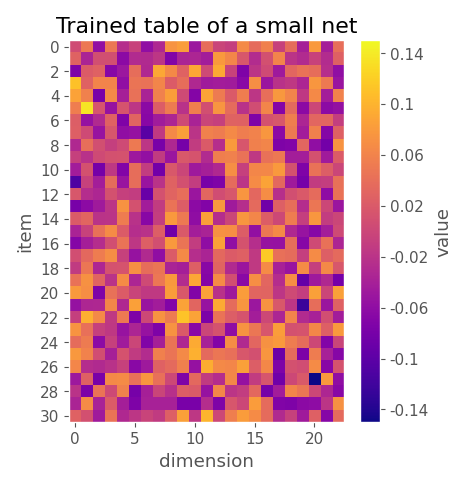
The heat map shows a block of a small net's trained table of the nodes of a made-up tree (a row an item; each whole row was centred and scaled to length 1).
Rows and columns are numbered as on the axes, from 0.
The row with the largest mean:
4
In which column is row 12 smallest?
6
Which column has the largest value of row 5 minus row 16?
1
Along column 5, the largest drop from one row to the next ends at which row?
22
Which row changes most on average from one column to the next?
21
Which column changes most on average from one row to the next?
12
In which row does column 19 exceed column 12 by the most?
24
